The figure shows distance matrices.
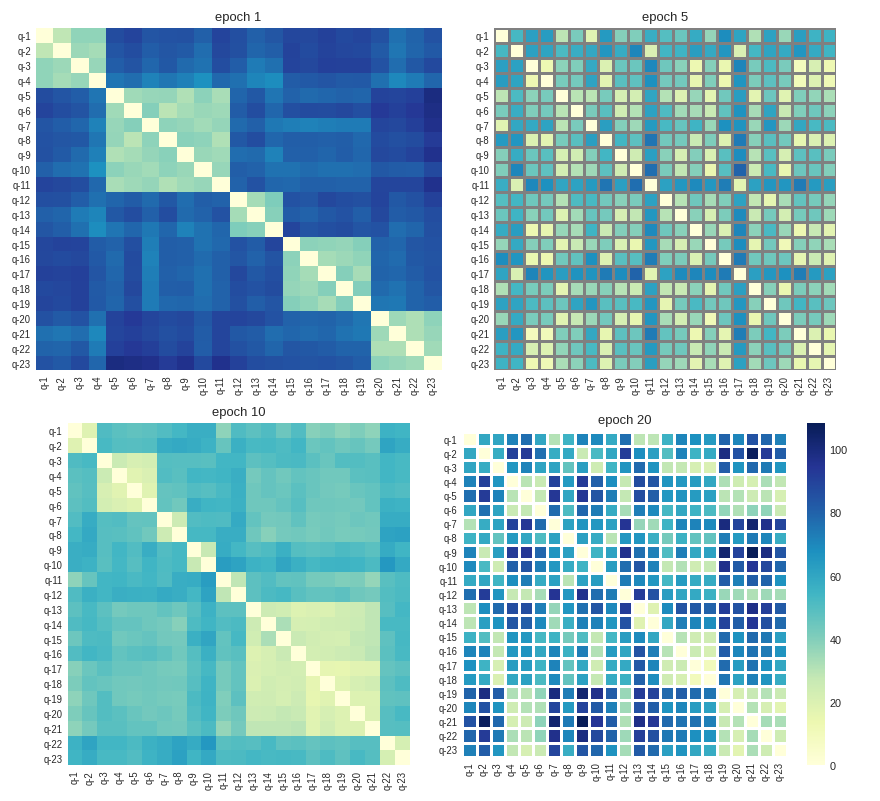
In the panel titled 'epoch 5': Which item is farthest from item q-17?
q-10
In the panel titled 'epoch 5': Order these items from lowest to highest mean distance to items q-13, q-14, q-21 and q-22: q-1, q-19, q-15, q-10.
q-15, q-10, q-19, q-1
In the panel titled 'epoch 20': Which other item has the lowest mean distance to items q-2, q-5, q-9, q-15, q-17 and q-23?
q-18
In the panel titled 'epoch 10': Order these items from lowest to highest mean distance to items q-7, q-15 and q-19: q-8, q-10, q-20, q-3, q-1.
q-20, q-8, q-1, q-3, q-10
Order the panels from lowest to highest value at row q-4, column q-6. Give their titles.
epoch 10, epoch 20, epoch 5, epoch 1
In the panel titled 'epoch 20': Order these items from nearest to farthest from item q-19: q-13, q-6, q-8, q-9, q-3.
q-6, q-8, q-3, q-13, q-9
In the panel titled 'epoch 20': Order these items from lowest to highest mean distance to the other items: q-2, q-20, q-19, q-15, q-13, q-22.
q-15, q-20, q-22, q-19, q-2, q-13
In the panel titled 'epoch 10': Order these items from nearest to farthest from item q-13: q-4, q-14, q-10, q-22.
q-14, q-4, q-22, q-10
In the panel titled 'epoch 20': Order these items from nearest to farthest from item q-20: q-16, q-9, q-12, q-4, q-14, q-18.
q-4, q-12, q-18, q-16, q-14, q-9
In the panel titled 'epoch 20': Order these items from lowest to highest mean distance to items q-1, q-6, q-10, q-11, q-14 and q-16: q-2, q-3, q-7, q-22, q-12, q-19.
q-3, q-7, q-2, q-12, q-22, q-19
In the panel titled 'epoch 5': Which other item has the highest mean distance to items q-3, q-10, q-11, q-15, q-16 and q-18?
q-17
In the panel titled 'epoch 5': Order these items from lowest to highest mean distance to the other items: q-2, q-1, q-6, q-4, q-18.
q-18, q-4, q-6, q-1, q-2
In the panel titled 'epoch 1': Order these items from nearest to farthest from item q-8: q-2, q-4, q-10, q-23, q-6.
q-6, q-10, q-4, q-2, q-23
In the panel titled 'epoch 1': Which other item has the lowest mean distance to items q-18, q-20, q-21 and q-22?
q-23
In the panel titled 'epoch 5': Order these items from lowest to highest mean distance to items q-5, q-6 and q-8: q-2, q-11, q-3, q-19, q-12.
q-3, q-12, q-19, q-2, q-11
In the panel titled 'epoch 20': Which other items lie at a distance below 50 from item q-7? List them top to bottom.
q-1, q-13, q-14
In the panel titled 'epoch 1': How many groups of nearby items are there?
5
